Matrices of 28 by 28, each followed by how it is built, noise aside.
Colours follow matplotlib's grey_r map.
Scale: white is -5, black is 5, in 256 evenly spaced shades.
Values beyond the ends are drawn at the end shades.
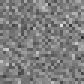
Toeplitz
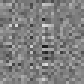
low rank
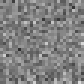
repeating columns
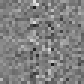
uneven columns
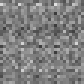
repeating columns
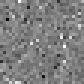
sparse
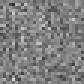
low rank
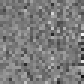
uneven columns
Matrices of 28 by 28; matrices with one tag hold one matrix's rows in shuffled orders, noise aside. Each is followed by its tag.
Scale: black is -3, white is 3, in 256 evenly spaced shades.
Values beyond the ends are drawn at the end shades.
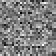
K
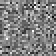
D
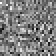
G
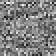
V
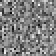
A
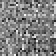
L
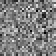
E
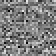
V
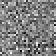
L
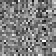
E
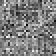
V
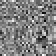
E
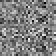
E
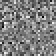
A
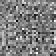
L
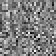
D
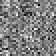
D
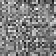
L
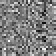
E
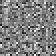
D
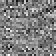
V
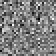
A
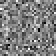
D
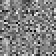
D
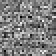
K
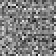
L
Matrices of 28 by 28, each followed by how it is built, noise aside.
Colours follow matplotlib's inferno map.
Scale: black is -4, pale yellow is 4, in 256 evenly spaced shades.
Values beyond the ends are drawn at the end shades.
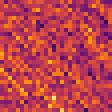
Toeplitz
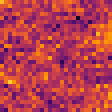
smooth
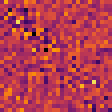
banded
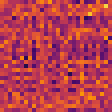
blocks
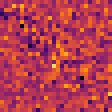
banded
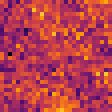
smooth
